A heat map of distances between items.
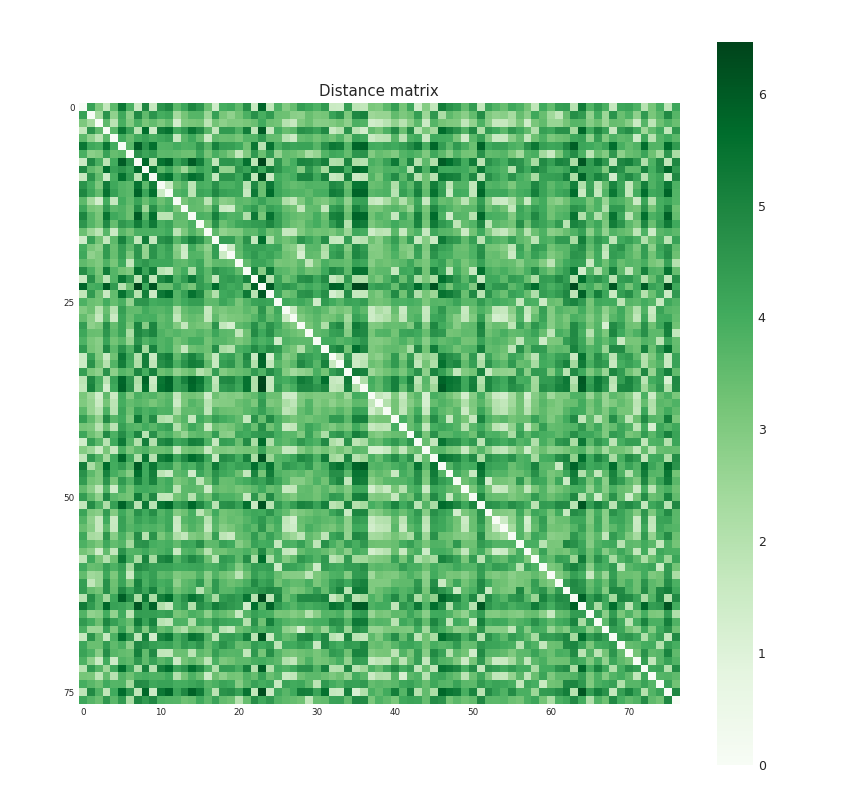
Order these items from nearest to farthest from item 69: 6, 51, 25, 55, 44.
25, 6, 44, 55, 51
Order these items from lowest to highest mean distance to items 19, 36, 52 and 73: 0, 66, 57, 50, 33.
57, 0, 33, 50, 66
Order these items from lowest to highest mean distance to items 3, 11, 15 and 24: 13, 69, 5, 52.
52, 13, 69, 5
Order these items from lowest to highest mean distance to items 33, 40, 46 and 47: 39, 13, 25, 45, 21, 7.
21, 39, 25, 13, 45, 7
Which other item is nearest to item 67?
28
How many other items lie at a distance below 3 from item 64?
9
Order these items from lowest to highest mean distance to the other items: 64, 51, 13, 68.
13, 68, 51, 64
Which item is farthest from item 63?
23
